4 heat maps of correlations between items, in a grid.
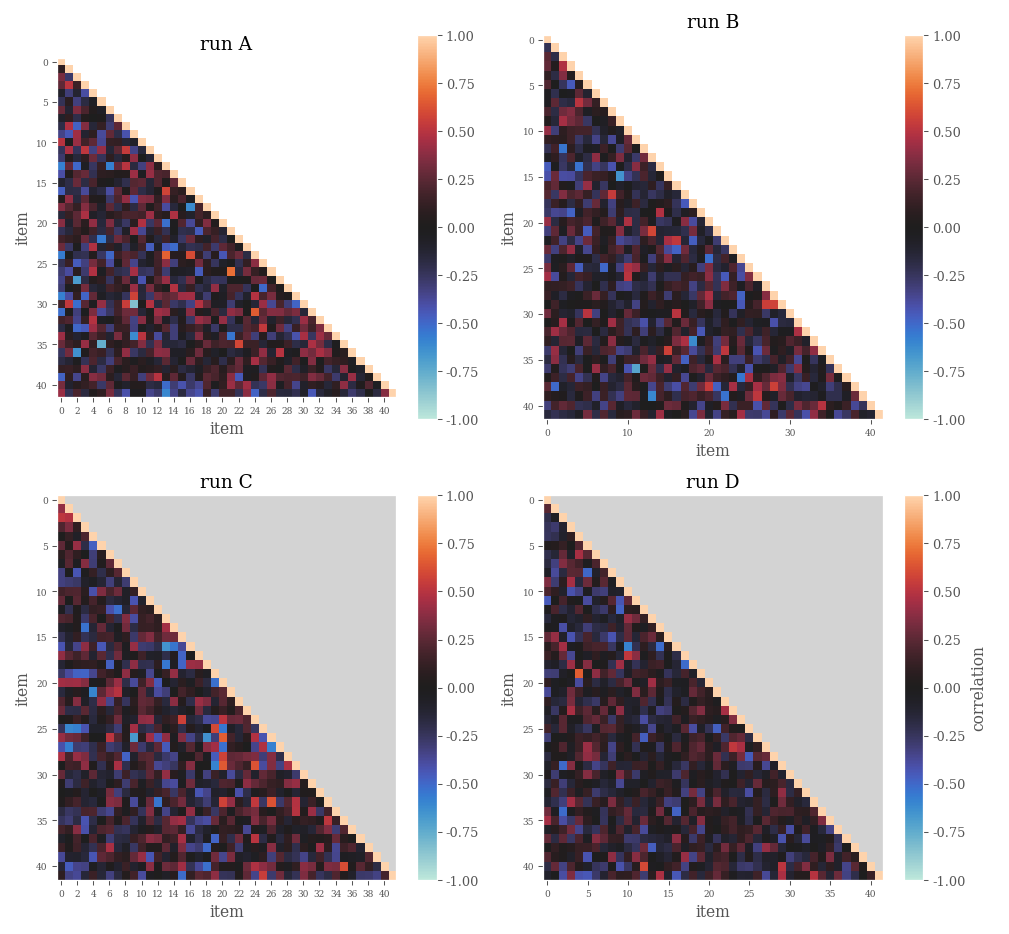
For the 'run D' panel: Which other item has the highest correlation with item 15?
1
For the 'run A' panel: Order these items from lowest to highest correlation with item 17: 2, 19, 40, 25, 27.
40, 2, 27, 19, 25
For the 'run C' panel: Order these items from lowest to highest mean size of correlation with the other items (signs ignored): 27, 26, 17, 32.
32, 17, 27, 26
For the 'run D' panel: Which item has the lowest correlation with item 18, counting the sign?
17
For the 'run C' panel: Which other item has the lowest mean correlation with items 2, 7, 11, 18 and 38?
25
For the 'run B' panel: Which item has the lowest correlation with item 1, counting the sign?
38
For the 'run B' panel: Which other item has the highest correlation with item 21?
13
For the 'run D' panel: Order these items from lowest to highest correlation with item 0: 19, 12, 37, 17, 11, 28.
11, 19, 28, 12, 17, 37
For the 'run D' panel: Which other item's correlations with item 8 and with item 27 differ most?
5
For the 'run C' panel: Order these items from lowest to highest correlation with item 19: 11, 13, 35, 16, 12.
11, 16, 12, 13, 35
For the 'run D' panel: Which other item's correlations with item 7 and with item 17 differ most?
10
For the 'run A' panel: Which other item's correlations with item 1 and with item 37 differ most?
3
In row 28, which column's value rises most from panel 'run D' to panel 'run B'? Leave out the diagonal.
29
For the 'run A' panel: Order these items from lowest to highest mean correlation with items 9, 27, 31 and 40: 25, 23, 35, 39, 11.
11, 25, 23, 39, 35
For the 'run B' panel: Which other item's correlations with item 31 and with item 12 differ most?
2
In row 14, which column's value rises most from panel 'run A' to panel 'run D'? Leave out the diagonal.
41
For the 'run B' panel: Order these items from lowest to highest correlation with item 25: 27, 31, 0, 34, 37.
31, 34, 27, 0, 37
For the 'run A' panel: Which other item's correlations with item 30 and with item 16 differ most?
9
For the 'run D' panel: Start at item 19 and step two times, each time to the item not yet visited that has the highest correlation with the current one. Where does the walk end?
6
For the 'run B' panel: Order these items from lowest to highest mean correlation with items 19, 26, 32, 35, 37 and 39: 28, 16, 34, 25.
34, 16, 28, 25
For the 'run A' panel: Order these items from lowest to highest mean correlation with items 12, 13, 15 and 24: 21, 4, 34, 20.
34, 20, 21, 4
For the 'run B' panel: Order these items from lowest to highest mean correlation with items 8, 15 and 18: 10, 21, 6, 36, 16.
10, 16, 21, 6, 36
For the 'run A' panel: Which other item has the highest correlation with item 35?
22
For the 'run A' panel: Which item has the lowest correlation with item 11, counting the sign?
23
